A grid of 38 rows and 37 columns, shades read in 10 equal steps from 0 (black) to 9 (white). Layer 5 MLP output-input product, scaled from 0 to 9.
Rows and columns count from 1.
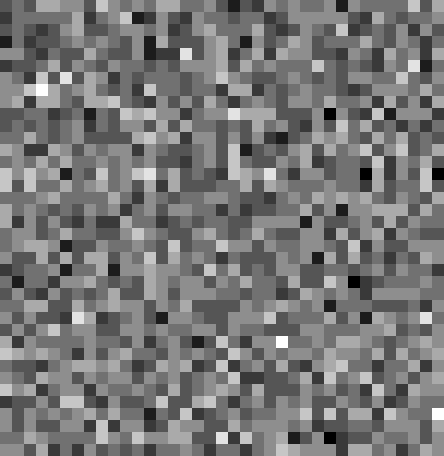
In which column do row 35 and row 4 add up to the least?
13
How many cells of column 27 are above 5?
3
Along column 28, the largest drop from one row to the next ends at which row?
10
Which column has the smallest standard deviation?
17
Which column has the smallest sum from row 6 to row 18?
16
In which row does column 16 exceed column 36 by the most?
5
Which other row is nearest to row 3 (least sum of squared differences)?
20
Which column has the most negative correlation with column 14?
1
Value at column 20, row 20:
3
